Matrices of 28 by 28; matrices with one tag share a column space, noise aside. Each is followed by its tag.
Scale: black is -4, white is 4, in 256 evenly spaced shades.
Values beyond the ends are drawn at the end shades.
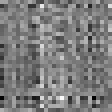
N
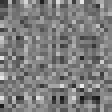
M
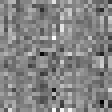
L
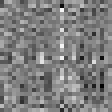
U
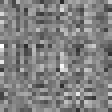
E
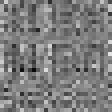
E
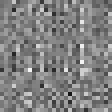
E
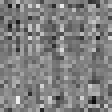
N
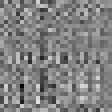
U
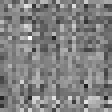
N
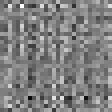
N
